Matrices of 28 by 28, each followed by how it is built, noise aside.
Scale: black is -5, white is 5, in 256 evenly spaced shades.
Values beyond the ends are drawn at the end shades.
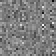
uneven columns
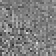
lower triangular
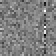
uneven columns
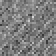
Hankel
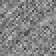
Hankel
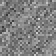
Hankel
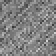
Hankel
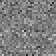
uneven rows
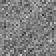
Hankel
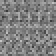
repeating columns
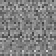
repeating columns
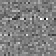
uneven rows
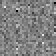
uneven columns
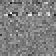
uneven rows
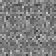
repeating columns
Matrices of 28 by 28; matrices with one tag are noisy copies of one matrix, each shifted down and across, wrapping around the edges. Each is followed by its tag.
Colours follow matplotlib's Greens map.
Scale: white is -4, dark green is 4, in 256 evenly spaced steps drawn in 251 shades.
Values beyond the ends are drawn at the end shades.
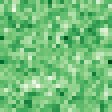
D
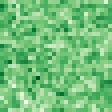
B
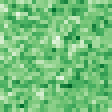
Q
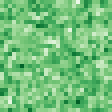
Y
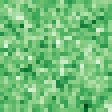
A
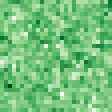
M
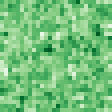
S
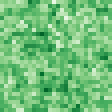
B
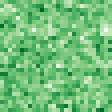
Q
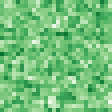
Q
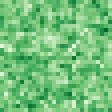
Y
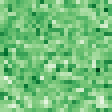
Q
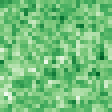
S
